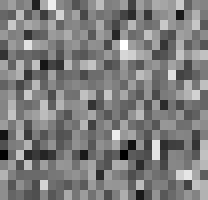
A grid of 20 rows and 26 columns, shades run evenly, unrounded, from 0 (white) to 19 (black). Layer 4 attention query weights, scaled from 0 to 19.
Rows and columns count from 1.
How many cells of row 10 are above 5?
22
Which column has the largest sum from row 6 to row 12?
21
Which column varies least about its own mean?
10
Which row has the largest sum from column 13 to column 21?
16
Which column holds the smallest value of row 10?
25
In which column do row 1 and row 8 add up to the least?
7
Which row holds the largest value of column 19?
2
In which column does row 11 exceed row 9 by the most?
26
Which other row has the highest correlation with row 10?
18
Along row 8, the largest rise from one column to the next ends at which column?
23
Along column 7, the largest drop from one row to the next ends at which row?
8
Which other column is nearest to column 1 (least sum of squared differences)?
11
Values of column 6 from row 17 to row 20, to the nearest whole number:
7 11 3 9
